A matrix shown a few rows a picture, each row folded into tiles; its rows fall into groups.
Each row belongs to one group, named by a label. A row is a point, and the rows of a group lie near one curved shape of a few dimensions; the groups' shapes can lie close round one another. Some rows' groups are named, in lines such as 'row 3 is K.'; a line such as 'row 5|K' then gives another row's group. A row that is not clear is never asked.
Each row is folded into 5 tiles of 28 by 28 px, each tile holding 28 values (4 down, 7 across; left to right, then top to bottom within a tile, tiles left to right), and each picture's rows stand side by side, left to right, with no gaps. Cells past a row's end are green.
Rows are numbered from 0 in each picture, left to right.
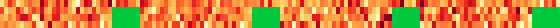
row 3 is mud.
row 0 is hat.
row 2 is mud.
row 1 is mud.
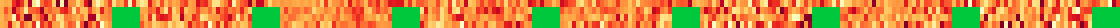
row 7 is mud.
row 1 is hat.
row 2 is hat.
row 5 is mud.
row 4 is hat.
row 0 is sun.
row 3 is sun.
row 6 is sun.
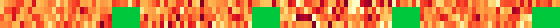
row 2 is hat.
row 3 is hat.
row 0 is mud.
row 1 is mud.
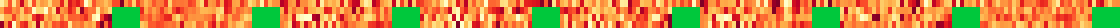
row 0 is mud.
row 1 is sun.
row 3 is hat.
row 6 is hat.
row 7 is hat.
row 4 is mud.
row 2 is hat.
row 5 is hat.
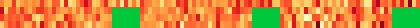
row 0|sun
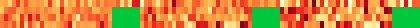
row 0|mud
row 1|sun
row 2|sun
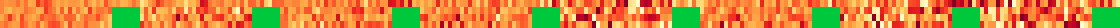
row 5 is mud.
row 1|hat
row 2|hat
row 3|mud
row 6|hat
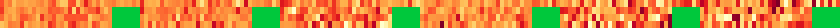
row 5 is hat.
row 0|mud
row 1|mud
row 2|mud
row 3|mud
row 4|mud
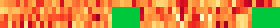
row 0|mud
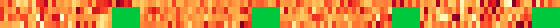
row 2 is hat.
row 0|hat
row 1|sun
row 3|hat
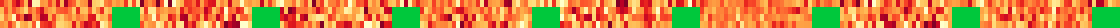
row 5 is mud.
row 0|sun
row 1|sun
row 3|sun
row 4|hat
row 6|sun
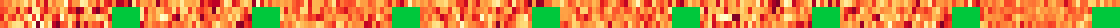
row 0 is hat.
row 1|hat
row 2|sun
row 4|hat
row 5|hat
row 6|mud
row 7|sun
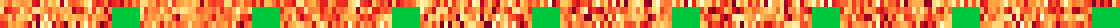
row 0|sun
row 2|hat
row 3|mud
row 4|sun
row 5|sun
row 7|hat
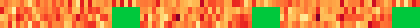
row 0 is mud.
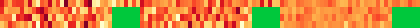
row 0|sun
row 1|mud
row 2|mud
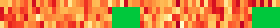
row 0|sun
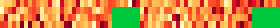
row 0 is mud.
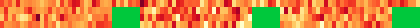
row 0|hat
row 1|mud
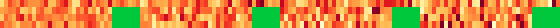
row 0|hat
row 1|hat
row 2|hat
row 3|mud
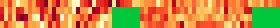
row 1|sun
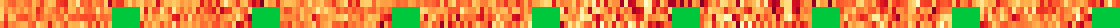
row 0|hat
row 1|hat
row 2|mud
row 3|mud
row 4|sun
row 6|hat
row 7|hat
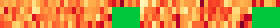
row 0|hat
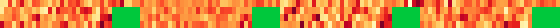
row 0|mud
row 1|mud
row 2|mud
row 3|sun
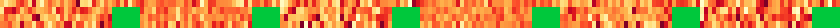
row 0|mud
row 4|sun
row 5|hat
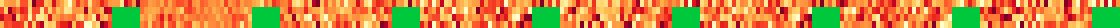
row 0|sun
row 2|sun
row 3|mud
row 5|mud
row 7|sun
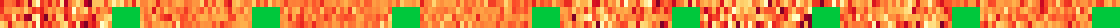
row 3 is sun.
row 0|sun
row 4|sun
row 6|sun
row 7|hat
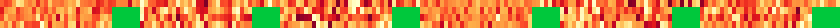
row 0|hat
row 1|hat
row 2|hat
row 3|mud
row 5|mud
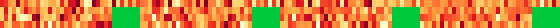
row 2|sun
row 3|mud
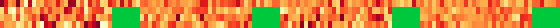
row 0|sun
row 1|hat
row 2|mud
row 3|mud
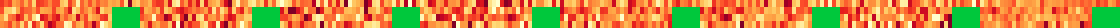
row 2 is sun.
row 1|sun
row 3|hat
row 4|mud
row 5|sun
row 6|mud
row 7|sun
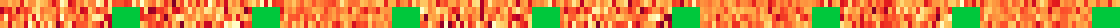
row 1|sun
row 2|mud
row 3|mud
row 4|mud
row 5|mud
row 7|mud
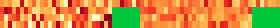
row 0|mud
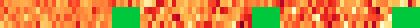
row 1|mud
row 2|mud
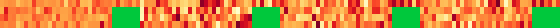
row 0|sun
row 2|hat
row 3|hat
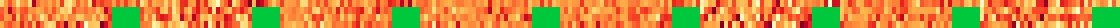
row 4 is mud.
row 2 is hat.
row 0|sun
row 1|hat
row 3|mud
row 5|mud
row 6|hat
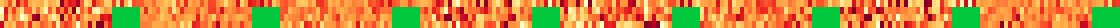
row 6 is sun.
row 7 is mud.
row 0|hat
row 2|hat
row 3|sun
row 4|sun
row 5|sun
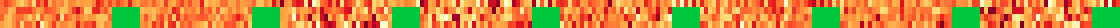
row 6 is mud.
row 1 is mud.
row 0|hat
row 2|sun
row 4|mud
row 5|sun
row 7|sun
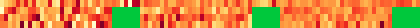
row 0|mud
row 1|mud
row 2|sun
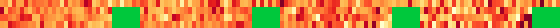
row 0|sun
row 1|hat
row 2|mud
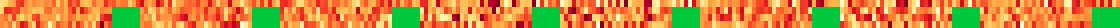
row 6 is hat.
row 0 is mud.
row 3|hat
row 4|sun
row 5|hat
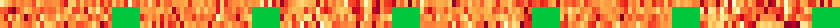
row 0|sun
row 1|mud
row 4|hat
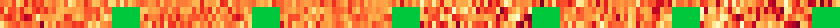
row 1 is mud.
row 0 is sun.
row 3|mud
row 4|hat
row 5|sun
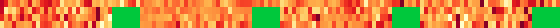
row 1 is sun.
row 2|hat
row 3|sun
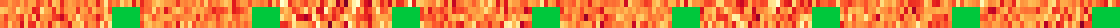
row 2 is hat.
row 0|mud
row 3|sun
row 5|hat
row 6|hat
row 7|sun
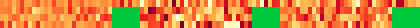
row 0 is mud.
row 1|sun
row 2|hat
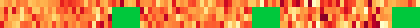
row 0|hat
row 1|sun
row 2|sun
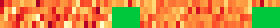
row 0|mud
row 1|mud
